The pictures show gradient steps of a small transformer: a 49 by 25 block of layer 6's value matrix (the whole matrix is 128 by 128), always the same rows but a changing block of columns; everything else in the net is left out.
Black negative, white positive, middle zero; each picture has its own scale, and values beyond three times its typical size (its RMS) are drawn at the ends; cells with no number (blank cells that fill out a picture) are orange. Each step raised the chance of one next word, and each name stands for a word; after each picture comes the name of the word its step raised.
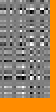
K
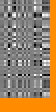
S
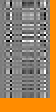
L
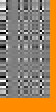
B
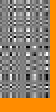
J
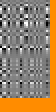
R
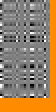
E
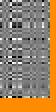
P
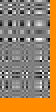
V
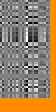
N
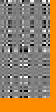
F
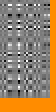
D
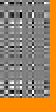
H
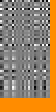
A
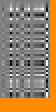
S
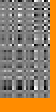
A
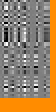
N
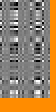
D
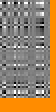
H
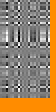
N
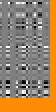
H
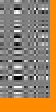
K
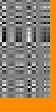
N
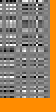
F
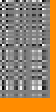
A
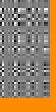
R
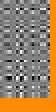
K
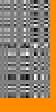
J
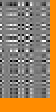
L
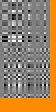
E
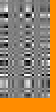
S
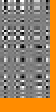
B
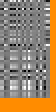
A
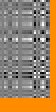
V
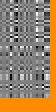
J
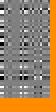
K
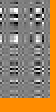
R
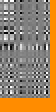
B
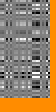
V
